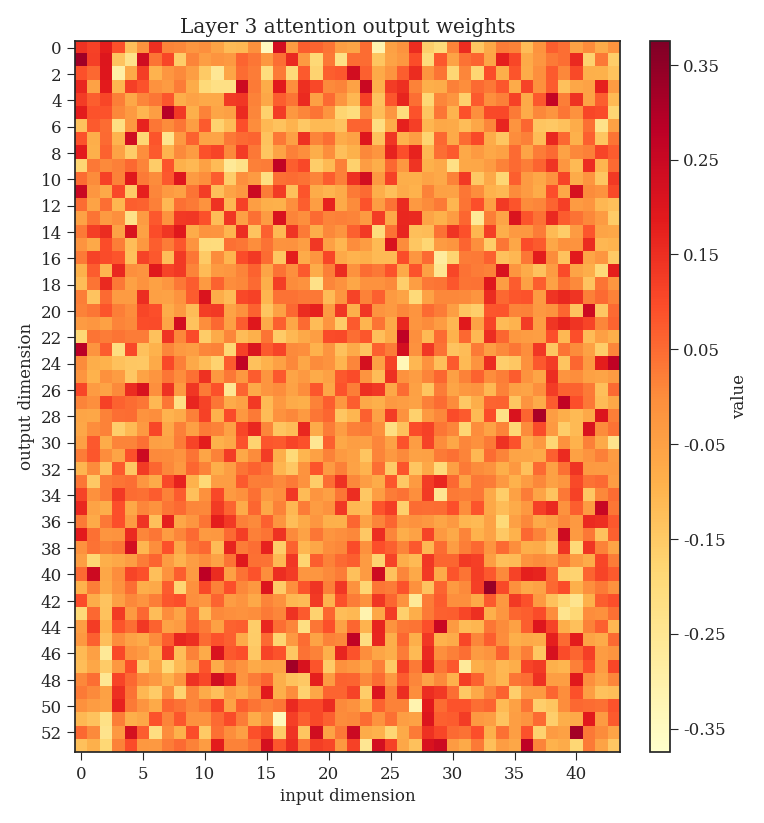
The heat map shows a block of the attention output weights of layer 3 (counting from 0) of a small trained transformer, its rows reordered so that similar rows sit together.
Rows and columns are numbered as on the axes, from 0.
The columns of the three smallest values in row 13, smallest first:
32, 4, 43
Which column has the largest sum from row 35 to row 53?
28
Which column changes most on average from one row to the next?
16
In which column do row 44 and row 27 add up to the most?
29
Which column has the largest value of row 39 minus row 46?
17
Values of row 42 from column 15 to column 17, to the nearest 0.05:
0 0 -0.1
